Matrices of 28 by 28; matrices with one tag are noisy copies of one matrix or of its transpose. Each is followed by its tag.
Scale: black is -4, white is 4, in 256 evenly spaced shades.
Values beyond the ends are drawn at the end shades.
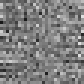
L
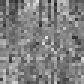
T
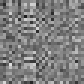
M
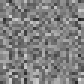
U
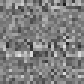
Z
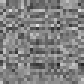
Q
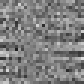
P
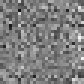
U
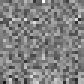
U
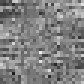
T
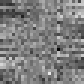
T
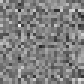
U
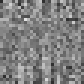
P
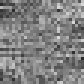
T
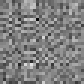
M
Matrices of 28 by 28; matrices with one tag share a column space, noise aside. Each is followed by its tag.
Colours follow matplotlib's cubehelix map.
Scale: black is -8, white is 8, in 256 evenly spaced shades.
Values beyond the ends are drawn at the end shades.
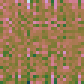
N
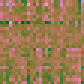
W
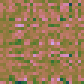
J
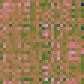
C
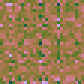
J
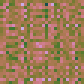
C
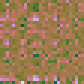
J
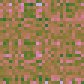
J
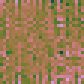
N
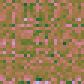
J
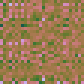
J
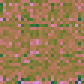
J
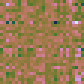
W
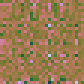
J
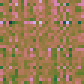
W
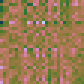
W
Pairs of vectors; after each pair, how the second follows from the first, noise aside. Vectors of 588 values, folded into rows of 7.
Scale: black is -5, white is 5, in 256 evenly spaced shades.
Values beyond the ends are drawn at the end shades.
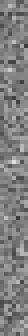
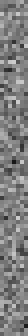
negated.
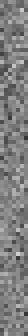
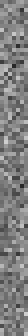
negated.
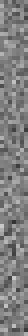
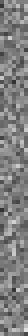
negated.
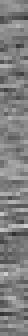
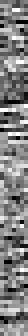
reversed, scaled up.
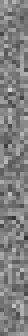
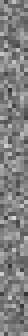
sign-scrambled.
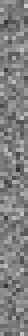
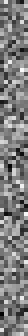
reversed, scaled up.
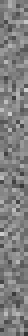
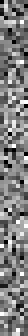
reversed, scaled up.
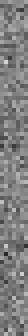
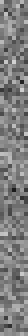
reversed.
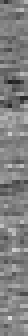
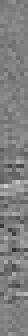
negated, partly zeroed.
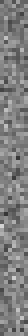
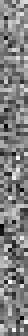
negated, scaled up.
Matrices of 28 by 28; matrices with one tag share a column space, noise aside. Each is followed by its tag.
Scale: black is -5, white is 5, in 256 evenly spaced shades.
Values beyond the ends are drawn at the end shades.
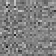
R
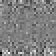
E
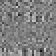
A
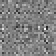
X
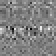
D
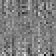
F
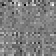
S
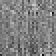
F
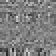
A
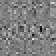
D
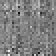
F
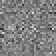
X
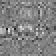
D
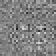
X
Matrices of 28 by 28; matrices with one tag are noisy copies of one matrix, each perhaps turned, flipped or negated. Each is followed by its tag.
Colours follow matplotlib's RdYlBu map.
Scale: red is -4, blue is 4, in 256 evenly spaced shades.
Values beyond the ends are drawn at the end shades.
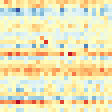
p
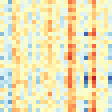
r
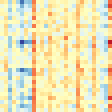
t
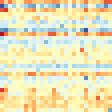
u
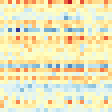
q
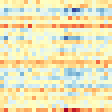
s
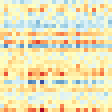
q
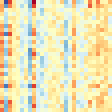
u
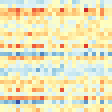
p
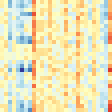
t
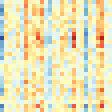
s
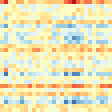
s
